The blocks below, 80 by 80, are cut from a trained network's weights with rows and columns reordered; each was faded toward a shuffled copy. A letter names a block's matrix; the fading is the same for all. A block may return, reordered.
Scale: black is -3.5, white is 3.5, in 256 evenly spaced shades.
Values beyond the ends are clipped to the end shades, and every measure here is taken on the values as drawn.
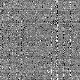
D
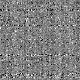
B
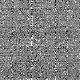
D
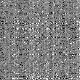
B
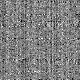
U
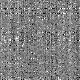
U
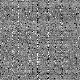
D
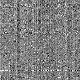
U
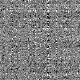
D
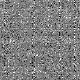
D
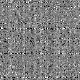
B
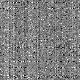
B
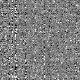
D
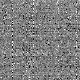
D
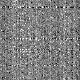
U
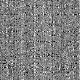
B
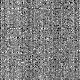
U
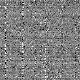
D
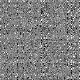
D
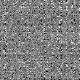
D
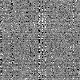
D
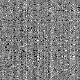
B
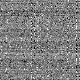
D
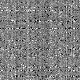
B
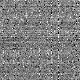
D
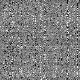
D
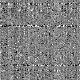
B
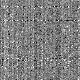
U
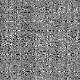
B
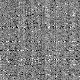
B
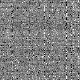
D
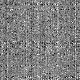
B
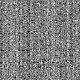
U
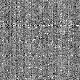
U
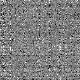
D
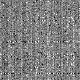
U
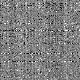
B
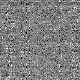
D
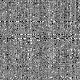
U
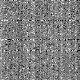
U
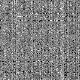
U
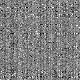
U
